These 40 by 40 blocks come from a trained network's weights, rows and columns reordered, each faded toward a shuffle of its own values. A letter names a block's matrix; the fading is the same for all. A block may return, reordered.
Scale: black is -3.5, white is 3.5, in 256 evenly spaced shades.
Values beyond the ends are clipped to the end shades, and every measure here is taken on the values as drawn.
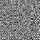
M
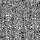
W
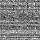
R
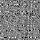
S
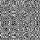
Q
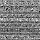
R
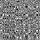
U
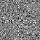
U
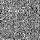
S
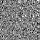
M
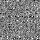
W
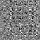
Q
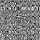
U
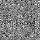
W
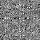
W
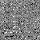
U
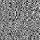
M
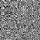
Q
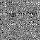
U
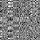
Q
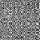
Q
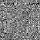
M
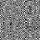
Q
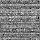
R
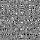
U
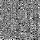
S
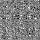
W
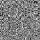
M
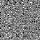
M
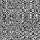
Q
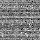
R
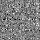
S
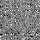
U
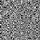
M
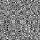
M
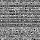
R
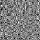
M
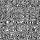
W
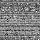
R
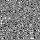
U
